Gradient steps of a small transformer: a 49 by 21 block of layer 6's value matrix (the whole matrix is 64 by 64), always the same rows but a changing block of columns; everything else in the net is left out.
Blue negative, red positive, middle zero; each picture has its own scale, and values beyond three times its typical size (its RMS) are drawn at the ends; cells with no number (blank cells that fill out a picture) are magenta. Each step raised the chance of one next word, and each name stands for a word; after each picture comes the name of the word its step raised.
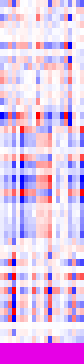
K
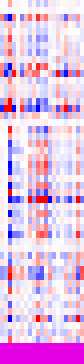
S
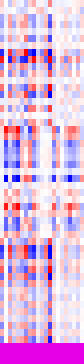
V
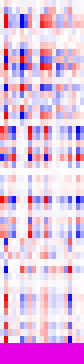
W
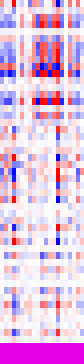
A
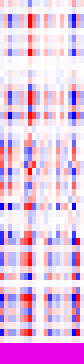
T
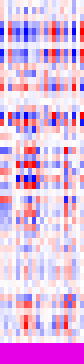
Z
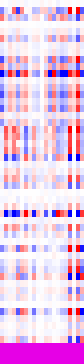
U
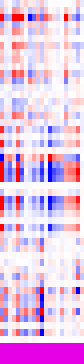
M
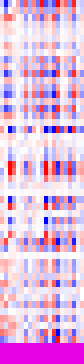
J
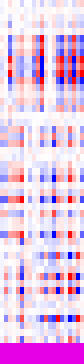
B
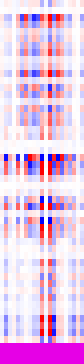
J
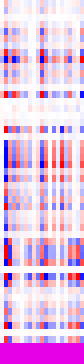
V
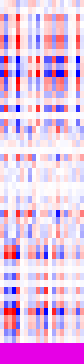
B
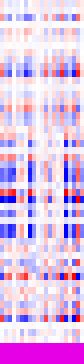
S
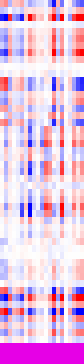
M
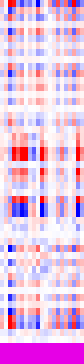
U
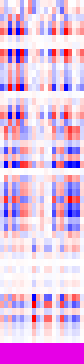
Z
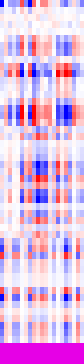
K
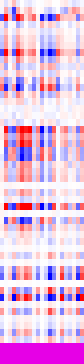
M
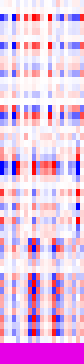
J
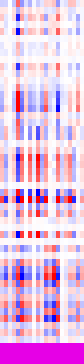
S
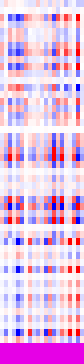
J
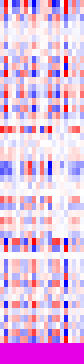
J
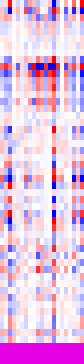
U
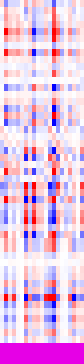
Z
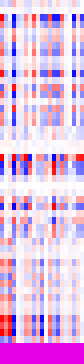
J
